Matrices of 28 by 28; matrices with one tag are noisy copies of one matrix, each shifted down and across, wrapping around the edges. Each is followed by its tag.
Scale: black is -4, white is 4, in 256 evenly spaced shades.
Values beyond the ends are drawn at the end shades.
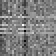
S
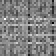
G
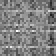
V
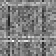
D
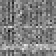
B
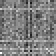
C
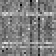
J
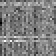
D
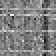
V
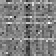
V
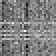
S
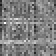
D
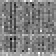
B
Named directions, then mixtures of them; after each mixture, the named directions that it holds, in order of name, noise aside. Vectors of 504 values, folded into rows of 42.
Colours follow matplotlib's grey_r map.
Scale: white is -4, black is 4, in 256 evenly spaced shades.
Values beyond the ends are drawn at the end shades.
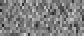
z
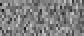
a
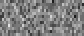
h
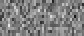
h.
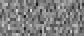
a, h, z.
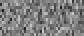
a.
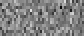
a.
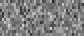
h.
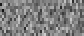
a.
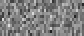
h.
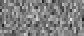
h, z.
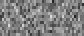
h.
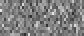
z.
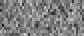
z.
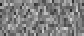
a, h, z.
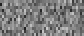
a.
